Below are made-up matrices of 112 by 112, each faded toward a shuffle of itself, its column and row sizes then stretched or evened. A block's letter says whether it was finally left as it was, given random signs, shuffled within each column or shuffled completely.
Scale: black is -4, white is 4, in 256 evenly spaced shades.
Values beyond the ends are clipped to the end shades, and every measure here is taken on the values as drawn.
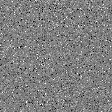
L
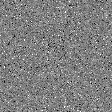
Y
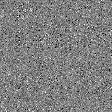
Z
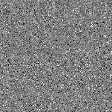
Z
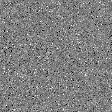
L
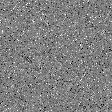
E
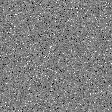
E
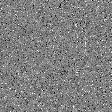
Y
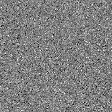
Z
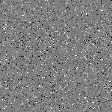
L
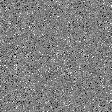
L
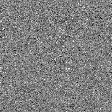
Z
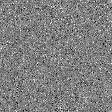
L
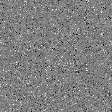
L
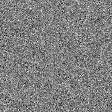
L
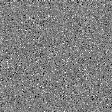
Z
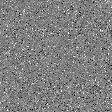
L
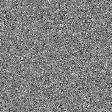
Y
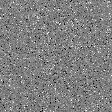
Y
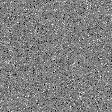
Y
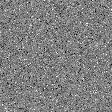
E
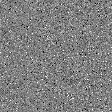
Y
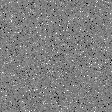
E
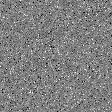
E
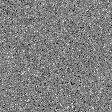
E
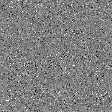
Z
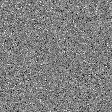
E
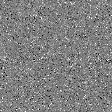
L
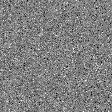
Y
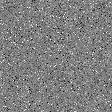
E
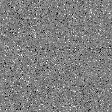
L
